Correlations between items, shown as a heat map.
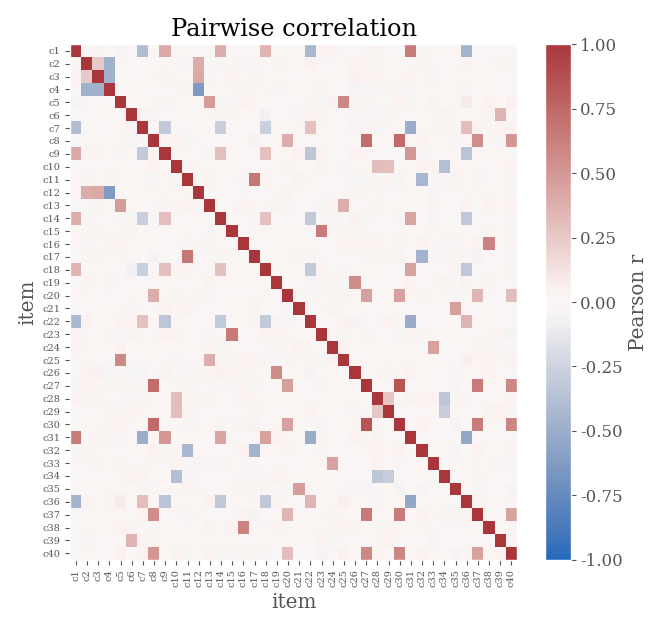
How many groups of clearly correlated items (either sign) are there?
12
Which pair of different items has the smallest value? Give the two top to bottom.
c4, c12
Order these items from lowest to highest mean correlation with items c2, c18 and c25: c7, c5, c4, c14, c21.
c4, c7, c21, c14, c5
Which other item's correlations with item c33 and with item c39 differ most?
c24
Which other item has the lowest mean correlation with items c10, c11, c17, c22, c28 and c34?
c32
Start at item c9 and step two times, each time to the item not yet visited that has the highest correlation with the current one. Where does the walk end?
c1
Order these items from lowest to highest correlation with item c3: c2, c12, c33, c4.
c4, c33, c2, c12
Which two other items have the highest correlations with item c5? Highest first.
c25, c13
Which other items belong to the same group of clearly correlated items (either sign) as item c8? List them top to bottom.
c20, c27, c30, c37, c40
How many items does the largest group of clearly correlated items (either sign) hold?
8
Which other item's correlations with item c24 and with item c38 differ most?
c16
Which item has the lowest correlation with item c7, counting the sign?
c31
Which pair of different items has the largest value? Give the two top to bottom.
c27, c30
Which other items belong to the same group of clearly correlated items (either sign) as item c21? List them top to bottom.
c35
